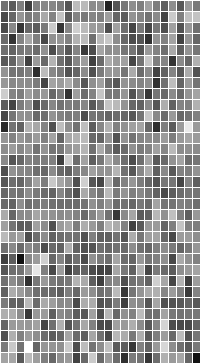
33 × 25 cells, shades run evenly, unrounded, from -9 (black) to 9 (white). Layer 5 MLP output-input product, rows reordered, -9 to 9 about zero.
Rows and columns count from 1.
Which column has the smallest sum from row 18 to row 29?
13
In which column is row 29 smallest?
4
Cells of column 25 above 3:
3
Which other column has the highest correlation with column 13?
22
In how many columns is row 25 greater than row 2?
9
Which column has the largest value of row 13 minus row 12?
1
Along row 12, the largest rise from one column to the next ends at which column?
8
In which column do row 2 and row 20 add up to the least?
15
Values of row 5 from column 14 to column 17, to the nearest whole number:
1 1 -1 -1
